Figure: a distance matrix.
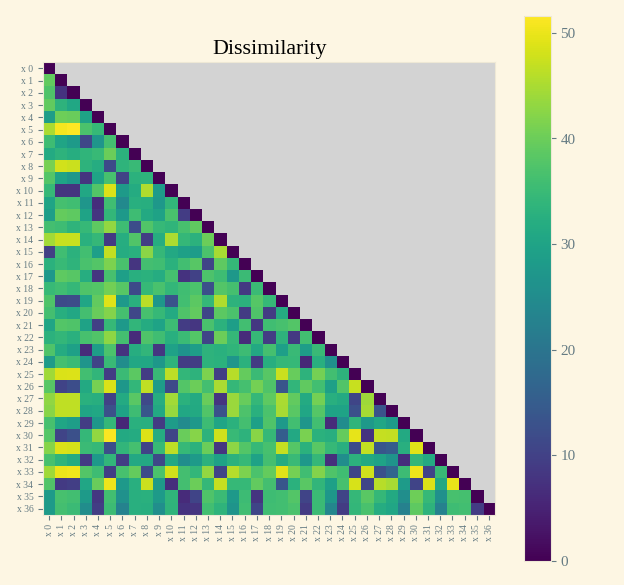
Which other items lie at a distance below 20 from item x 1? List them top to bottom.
x 2, x 10, x 19, x 26, x 30, x 34
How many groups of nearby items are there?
6
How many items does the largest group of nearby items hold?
8
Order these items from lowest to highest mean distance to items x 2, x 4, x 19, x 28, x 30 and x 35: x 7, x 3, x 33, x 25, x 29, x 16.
x 29, x 3, x 7, x 16, x 25, x 33
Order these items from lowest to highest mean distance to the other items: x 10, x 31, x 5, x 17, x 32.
x 32, x 17, x 10, x 31, x 5
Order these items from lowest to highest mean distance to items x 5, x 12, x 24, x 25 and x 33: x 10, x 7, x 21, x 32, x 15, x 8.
x 8, x 21, x 32, x 7, x 15, x 10
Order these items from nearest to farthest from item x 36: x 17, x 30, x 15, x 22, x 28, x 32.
x 17, x 32, x 15, x 28, x 22, x 30
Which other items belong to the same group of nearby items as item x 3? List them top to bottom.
x 6, x 9, x 23, x 29, x 32
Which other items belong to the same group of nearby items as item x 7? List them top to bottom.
x 13, x 16, x 18, x 20, x 22
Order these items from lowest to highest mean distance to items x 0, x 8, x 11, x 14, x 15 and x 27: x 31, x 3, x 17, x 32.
x 31, x 17, x 32, x 3
